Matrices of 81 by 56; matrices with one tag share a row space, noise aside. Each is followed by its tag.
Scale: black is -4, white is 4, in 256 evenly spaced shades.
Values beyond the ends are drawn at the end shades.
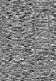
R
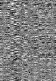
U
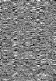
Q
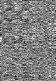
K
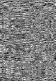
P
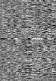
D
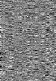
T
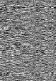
P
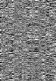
T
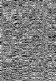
K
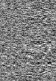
D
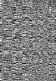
K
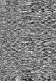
D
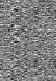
U
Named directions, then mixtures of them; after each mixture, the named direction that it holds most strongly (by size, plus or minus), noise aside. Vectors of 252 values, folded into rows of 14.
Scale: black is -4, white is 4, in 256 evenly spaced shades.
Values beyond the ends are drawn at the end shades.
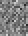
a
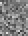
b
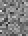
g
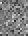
a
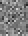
a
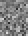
b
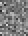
b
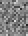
a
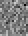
a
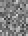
a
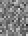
a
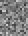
b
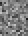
b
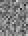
a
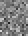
g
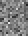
g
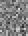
a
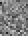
b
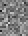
g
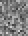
b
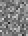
g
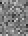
a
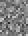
g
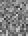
a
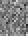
a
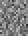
a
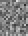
a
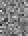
g
